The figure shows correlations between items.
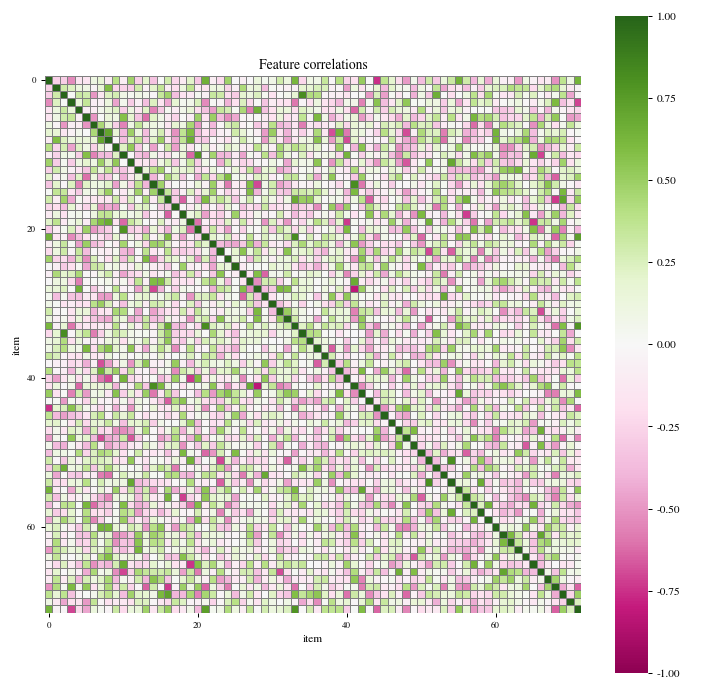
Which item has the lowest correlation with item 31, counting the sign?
66
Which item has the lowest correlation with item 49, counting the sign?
64
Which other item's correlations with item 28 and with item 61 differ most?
41
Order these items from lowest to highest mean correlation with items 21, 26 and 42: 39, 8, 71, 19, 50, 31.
50, 8, 19, 31, 39, 71
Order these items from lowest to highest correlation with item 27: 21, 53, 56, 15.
56, 53, 21, 15
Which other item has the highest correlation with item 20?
10
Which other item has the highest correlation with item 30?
7
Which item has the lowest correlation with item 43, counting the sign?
16
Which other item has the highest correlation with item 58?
54
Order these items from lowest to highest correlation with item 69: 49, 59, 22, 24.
59, 49, 24, 22
